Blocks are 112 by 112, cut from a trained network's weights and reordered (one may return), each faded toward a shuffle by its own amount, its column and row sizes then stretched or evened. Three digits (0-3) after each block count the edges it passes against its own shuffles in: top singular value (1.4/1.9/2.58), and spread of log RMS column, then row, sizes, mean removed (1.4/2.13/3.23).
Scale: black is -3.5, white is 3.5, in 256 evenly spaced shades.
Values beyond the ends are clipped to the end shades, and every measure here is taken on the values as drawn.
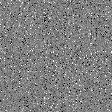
0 1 0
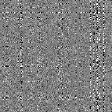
2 3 2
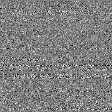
0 0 3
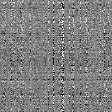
2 3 1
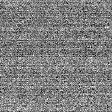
2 2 0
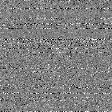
1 0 3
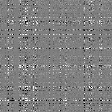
1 3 3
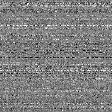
2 1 3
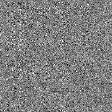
0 2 2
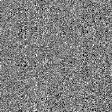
1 2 1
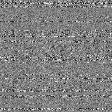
1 0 3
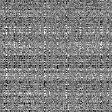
3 3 1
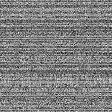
3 2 0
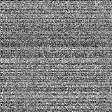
3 2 1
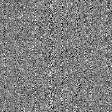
0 3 0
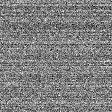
2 1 0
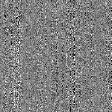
1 3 0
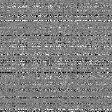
2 2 3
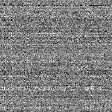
2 2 2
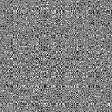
3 2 2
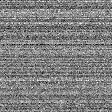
3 0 2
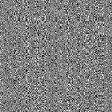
3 3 0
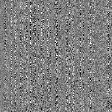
1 3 0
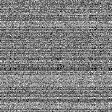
3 2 1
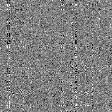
2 2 1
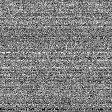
2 0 2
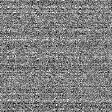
2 2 1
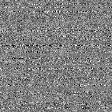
0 0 3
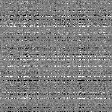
3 2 3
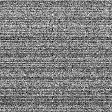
3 1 1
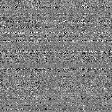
1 2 3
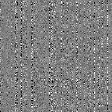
1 3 2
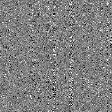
1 2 1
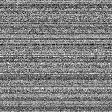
3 0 2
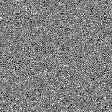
2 0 0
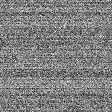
2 0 0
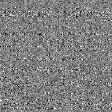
1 0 3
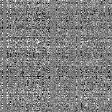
2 3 1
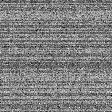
3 0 0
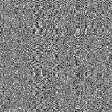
3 2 1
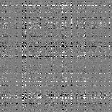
2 3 3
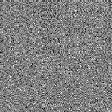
3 1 0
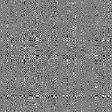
3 3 2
